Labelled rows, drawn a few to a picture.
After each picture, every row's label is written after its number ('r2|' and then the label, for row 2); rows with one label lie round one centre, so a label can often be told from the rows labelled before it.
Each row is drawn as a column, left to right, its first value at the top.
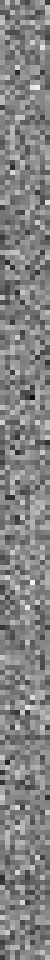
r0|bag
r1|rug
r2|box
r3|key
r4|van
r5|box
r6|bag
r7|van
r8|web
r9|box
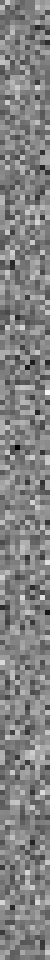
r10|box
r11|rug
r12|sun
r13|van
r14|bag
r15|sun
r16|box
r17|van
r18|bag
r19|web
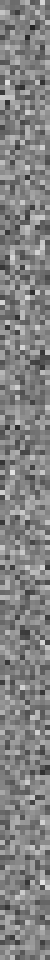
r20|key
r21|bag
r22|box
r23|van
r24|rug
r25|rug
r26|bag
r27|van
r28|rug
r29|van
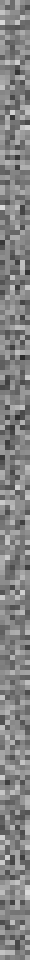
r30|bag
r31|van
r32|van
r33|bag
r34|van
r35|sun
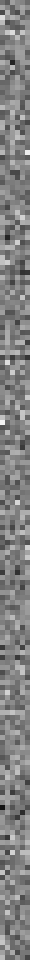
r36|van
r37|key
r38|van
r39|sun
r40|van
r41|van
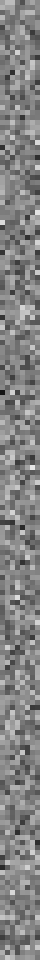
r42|van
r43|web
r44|web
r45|bag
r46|sun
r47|rug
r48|rug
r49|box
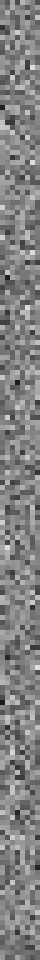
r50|bag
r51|box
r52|sun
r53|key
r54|bag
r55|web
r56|van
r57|key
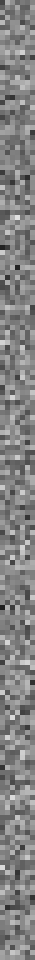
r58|bag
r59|sun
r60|van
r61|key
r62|sun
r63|sun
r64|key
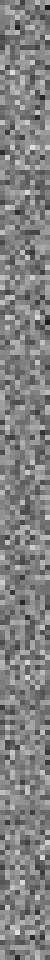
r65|key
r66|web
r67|sun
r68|van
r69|sun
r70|sun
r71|web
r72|sun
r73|sun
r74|rug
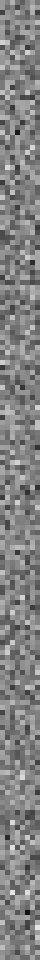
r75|sun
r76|key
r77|rug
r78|web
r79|key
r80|sun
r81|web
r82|van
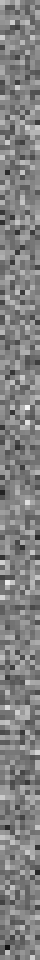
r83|bag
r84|bag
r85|bag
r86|van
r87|bag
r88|van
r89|sun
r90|box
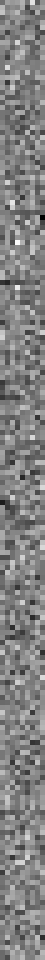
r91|key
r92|rug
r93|rug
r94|web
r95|web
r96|van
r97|rug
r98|key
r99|web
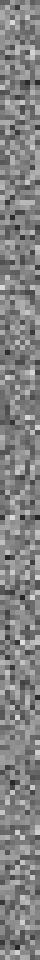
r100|bag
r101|sun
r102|bag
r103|van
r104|rug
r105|rug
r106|web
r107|box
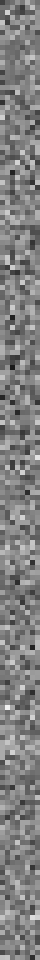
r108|box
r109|box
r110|van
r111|van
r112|sun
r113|bag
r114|van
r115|box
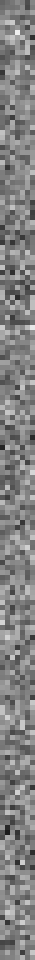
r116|van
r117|bag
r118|bag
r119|key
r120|web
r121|box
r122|key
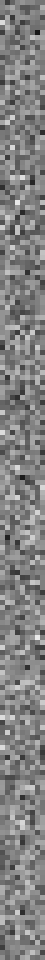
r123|web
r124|van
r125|box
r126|rug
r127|sun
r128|sun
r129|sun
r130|box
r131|rug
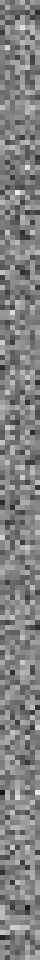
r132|box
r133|web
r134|rug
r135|sun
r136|sun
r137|sun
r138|rug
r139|sun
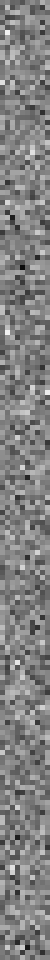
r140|sun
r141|key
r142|bag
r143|box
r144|box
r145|bag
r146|web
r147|rug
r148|rug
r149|web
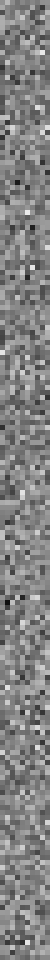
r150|van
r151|rug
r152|box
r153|bag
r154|rug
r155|box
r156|web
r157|key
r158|sun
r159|rug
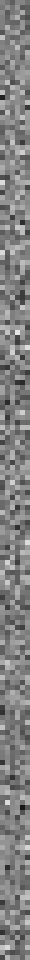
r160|rug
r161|sun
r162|box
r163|key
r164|rug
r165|sun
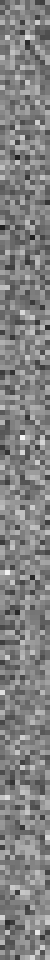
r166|van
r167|bag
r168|bag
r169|van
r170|rug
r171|sun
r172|bag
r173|van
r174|box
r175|web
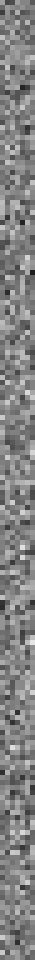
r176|bag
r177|key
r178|van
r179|bag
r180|web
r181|web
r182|box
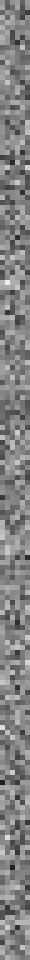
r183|sun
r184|sun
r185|sun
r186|web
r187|box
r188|sun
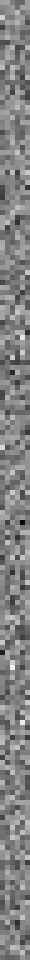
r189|rug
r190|van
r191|box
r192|rug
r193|web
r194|box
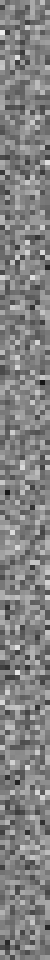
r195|van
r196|bag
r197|web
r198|bag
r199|rug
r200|sun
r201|key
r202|sun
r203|rug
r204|bag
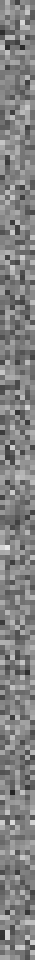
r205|box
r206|sun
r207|rug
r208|web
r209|sun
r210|key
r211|van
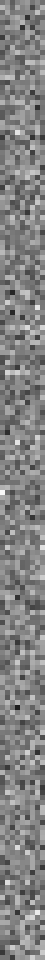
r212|rug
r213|key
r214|key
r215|sun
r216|van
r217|van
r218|box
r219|rug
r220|box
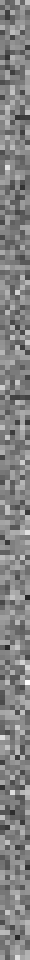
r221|rug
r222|van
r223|key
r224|web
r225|web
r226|sun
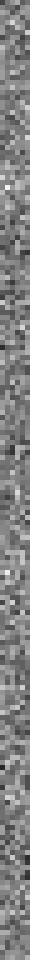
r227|key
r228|bag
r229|bag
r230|rug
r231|key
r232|key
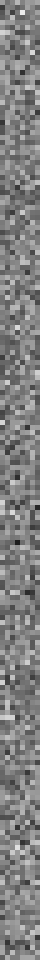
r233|van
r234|bag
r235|van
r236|rug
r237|box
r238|bag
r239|sun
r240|rug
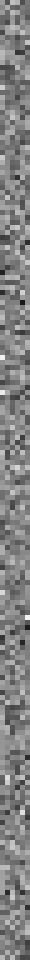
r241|web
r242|key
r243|rug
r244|rug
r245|van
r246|rug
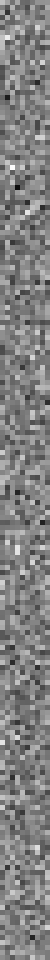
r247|web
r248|sun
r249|van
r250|sun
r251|key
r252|box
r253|box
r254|rug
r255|web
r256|web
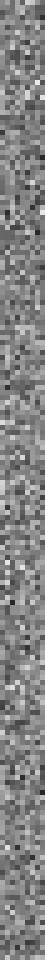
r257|van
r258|bag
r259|box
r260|van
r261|key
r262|rug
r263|bag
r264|sun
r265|box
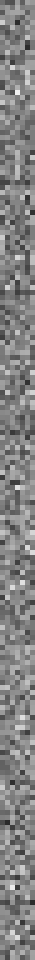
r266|rug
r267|key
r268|sun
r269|key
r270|bag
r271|sun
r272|key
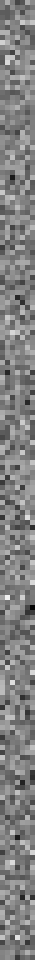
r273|key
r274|bag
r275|web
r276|key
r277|van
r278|rug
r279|bag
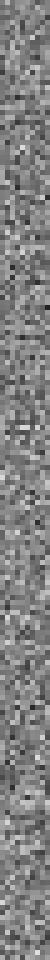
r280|box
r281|rug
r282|box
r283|sun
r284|rug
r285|rug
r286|sun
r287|key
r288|key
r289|box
